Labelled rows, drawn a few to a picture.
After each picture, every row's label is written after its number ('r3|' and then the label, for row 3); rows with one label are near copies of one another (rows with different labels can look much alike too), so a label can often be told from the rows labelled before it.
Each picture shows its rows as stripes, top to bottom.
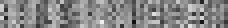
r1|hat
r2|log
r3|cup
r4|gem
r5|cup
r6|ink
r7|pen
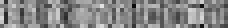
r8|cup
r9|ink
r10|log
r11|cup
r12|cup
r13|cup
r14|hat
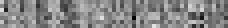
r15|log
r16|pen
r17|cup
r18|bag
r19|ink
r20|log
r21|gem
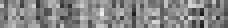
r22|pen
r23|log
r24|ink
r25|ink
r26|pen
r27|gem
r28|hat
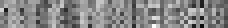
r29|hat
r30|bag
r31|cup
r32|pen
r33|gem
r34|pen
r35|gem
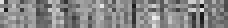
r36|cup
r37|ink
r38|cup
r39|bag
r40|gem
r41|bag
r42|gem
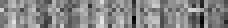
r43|ink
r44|gem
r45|log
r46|hat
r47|ink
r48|ink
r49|hat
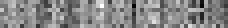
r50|hat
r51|ink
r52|log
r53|ink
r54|bag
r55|gem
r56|pen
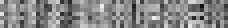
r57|log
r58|ink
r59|ink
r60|log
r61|gem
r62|log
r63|pen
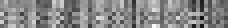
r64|bag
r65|bag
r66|gem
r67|log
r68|hat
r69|log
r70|gem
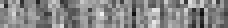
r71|pen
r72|cup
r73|gem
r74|ink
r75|hat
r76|gem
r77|bag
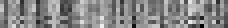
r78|pen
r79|log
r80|log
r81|pen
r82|ink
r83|pen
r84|ink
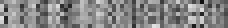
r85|hat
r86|log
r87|cup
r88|hat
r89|cup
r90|cup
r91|gem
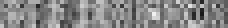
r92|hat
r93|pen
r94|bag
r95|gem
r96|gem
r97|pen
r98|log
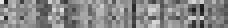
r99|cup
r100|ink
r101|bag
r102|hat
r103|cup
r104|gem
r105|bag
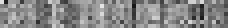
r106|cup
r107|ink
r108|bag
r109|ink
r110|gem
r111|pen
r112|bag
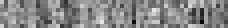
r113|cup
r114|pen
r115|gem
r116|bag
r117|hat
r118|ink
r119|log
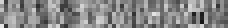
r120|cup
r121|pen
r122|log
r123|gem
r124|hat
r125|hat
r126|cup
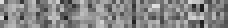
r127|log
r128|gem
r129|hat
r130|pen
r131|cup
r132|ink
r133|hat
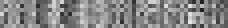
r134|bag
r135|pen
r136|bag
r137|log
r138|pen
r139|pen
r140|hat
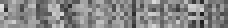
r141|gem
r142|log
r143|cup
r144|bag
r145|log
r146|hat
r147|bag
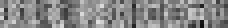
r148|pen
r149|ink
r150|cup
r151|pen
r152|cup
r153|hat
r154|bag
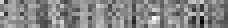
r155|cup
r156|hat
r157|gem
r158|cup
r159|gem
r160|bag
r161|hat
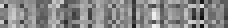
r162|bag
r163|cup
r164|gem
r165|gem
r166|gem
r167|cup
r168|gem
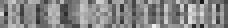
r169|hat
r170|pen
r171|pen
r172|cup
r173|pen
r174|pen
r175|gem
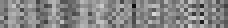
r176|pen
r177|ink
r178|pen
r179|gem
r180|cup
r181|hat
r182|pen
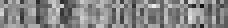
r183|pen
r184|bag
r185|log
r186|log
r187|pen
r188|pen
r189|hat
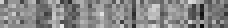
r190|log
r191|gem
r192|bag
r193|ink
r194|bag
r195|pen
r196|bag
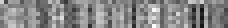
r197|cup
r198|bag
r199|gem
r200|hat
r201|bag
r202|hat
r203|gem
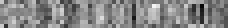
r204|log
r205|gem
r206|bag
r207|bag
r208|ink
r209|hat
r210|cup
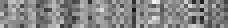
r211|gem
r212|pen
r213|ink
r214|log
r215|gem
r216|bag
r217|log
